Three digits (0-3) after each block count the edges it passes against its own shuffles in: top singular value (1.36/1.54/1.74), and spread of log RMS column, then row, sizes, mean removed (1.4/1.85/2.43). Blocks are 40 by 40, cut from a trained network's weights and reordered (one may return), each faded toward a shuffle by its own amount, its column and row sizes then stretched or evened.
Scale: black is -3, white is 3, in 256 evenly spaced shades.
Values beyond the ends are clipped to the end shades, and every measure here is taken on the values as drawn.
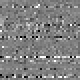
1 0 3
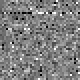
1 0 1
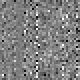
2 3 0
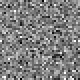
1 0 1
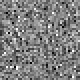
1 0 0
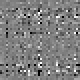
0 3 3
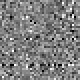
3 1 1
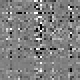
0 3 3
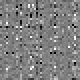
1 3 1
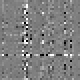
3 3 1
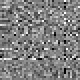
3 0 3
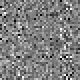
2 2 0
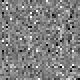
0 2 1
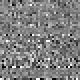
0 0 3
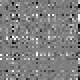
1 3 3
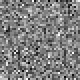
0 0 1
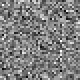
3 0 0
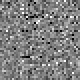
1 0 1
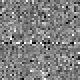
1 1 1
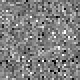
1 1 0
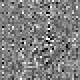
0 3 1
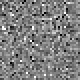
2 1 0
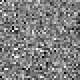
0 1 2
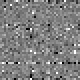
1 1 2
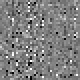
0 3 0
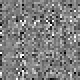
1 3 2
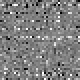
0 1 3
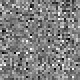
1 2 2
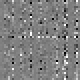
1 3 1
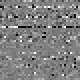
1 0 3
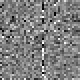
3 2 1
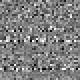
1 0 3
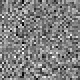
3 0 1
